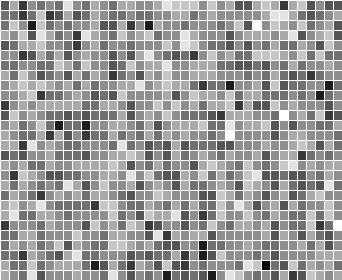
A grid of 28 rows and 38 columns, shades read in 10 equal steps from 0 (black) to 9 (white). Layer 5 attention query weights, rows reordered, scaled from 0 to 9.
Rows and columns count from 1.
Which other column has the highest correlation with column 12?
25
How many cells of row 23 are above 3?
31
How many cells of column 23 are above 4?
15
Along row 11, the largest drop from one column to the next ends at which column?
27
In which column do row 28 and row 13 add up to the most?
26
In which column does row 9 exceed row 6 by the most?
3
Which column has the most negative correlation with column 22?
32
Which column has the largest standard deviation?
19
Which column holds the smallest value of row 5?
9
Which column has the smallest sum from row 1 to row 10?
13
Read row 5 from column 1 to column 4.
3 4 6 6
